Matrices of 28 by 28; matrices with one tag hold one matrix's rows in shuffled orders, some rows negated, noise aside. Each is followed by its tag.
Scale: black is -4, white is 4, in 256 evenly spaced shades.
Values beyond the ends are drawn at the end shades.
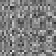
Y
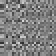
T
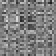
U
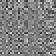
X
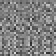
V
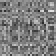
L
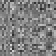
Y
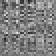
U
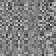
X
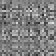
L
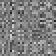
Y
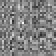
Y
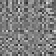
X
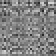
L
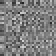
T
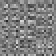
U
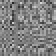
Y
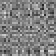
L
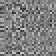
T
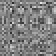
Y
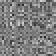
Y
